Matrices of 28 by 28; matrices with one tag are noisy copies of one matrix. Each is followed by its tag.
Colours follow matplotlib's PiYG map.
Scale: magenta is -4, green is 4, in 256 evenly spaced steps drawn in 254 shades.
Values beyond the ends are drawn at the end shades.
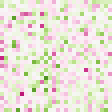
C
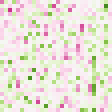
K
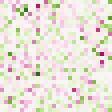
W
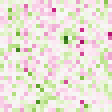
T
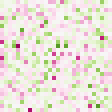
C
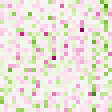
K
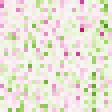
K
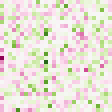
C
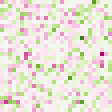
W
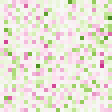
W
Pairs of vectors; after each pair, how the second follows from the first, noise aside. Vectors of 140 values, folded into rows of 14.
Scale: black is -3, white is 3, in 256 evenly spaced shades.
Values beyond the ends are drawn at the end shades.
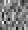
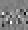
wrapped around, negated, partly zeroed.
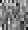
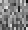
reversed, negated.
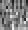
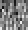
reversed, negated.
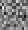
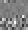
wrapped around, negated, partly zeroed.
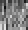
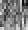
reversed, negated.
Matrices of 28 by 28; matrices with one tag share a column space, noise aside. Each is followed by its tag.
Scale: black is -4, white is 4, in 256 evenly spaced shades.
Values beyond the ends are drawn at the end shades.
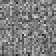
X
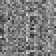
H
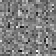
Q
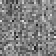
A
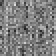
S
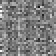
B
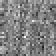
A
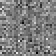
H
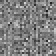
B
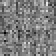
S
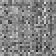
H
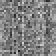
B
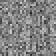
H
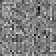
X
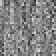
S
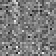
H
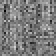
A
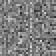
Q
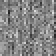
S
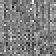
A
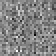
X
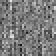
S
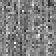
S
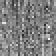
S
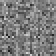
X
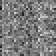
X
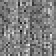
S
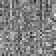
A
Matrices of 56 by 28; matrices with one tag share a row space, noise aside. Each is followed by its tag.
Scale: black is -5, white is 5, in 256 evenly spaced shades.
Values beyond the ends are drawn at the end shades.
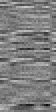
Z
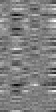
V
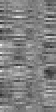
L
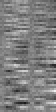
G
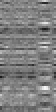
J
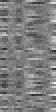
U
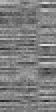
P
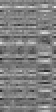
J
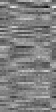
Z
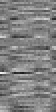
Z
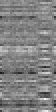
J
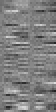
G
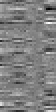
L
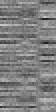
P
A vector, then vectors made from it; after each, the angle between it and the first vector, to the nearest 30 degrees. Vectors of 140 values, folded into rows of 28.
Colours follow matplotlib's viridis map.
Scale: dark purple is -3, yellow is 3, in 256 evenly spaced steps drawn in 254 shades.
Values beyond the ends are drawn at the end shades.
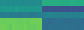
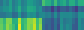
30 degrees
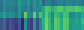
150 degrees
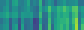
120 degrees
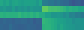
150 degrees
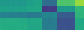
60 degrees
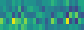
60 degrees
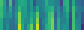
90 degrees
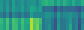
30 degrees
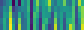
90 degrees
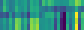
60 degrees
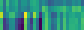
120 degrees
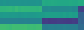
60 degrees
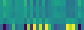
90 degrees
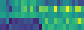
150 degrees
